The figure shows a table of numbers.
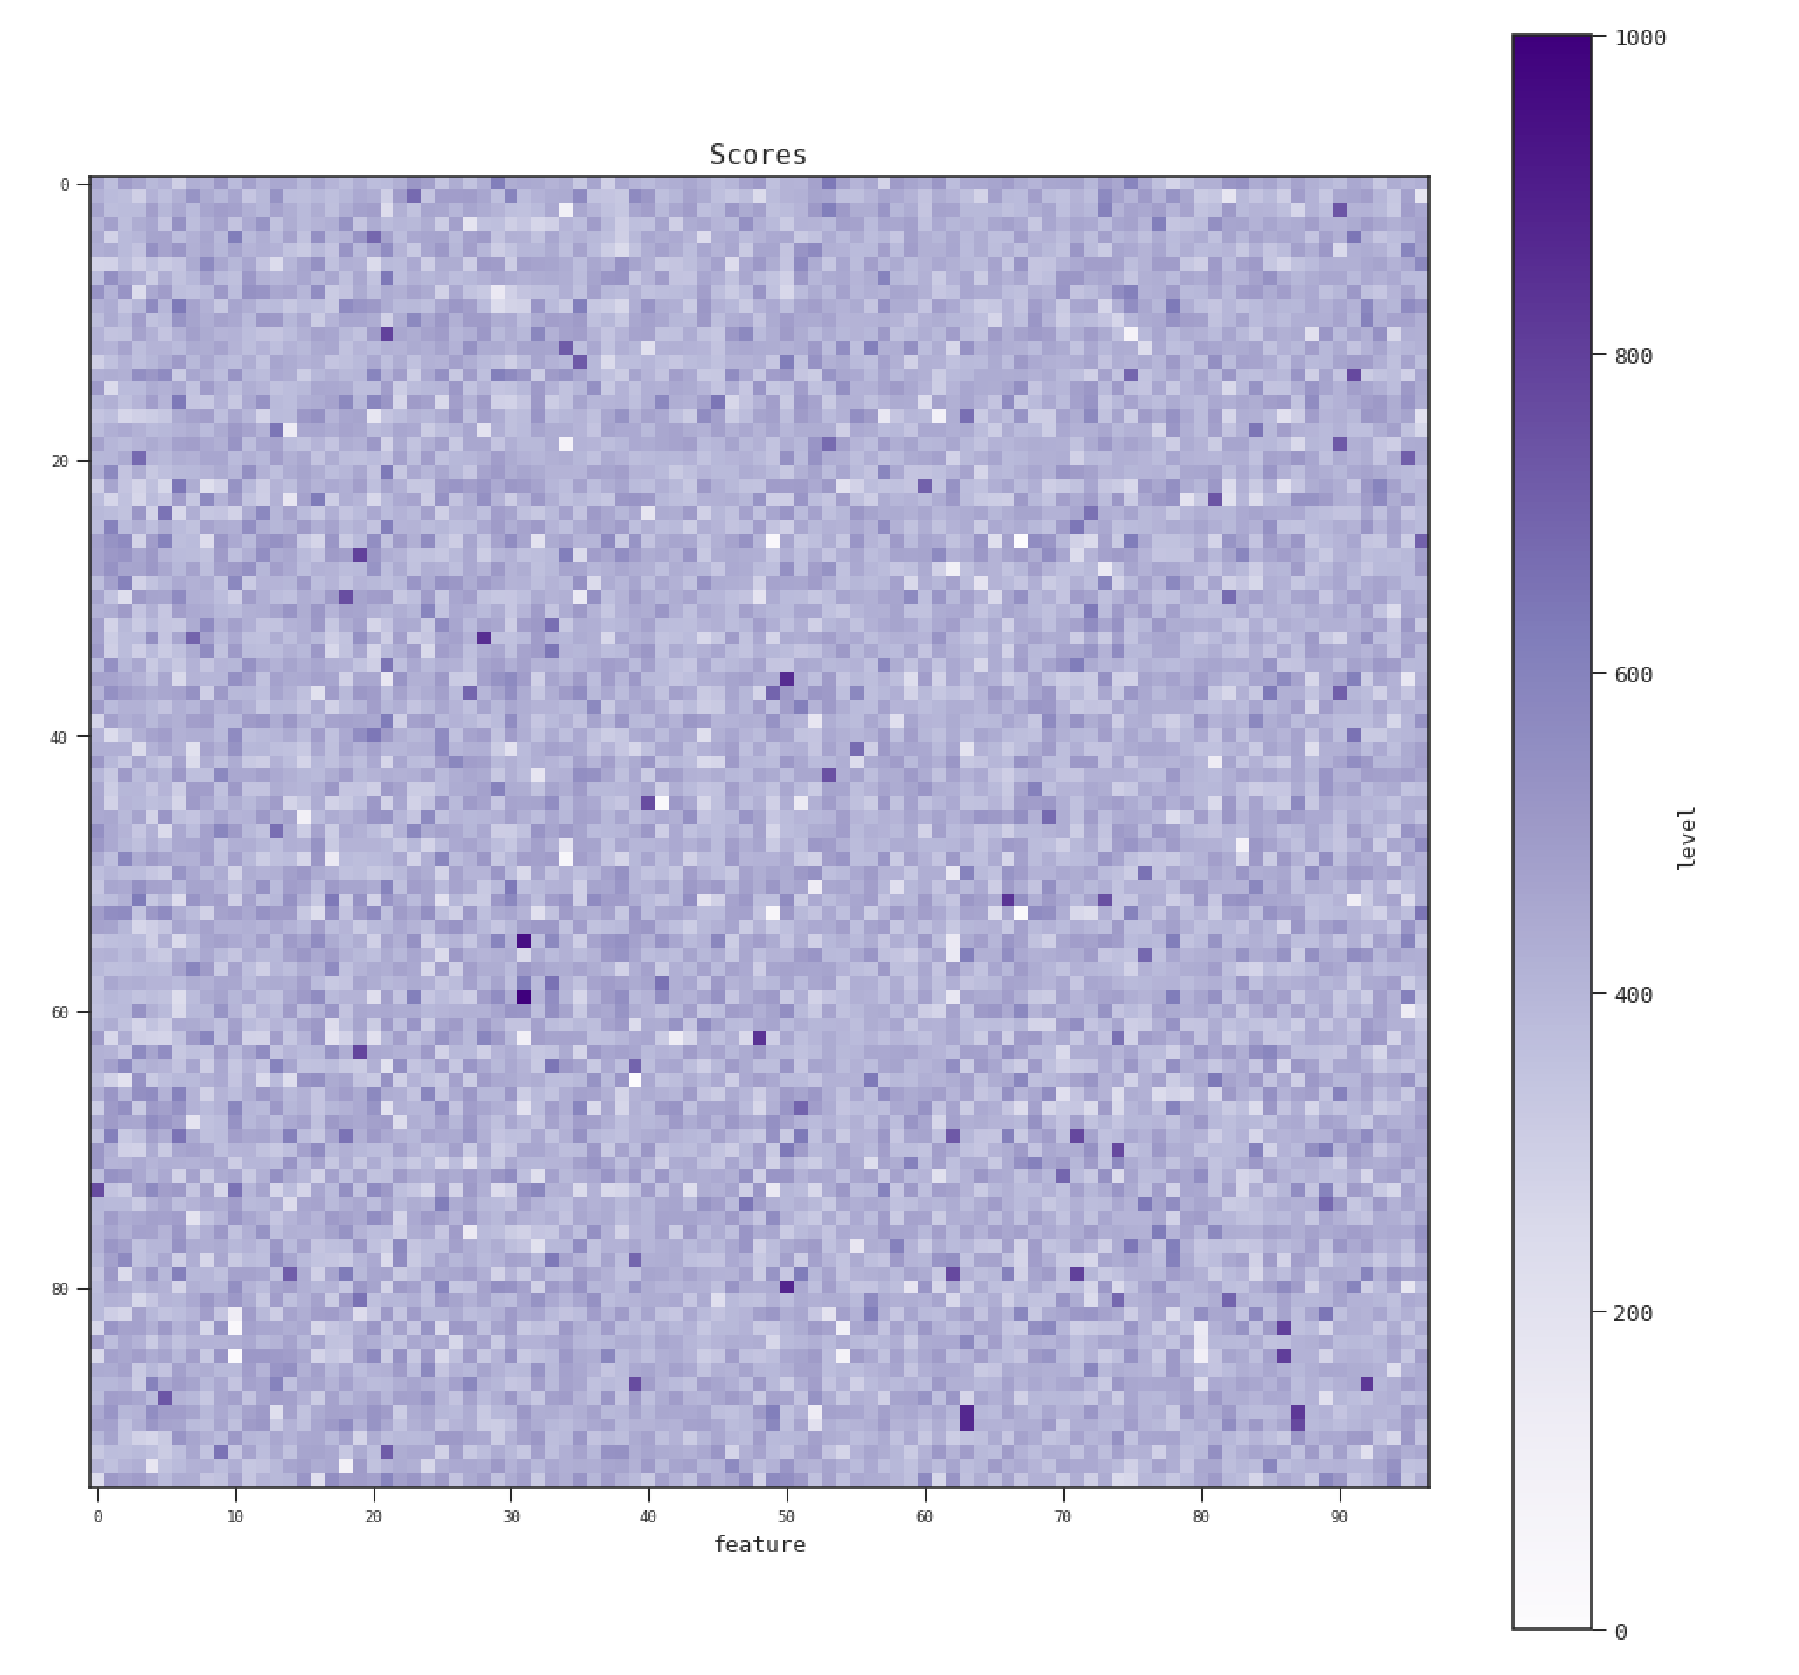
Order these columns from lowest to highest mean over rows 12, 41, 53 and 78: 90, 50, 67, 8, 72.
67, 72, 8, 90, 50
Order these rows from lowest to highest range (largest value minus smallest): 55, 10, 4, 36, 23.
10, 4, 23, 36, 55
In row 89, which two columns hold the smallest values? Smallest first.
52, 13
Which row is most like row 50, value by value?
56
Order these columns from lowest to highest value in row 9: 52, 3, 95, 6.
3, 52, 95, 6
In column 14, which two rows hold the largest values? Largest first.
79, 69
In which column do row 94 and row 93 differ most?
18
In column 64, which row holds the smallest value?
29
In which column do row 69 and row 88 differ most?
71
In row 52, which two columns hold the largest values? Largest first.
66, 73
